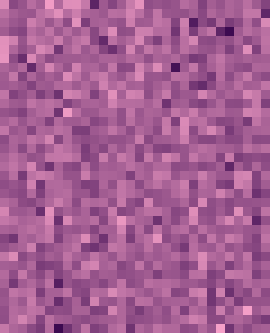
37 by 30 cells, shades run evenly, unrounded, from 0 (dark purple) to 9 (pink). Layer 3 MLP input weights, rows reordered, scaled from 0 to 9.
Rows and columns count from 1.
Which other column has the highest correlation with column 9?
15
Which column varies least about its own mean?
17
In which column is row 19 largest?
4
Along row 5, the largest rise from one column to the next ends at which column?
13
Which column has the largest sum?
6
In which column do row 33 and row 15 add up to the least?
26
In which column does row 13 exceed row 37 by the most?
8
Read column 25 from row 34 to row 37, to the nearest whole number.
4 7 4 9
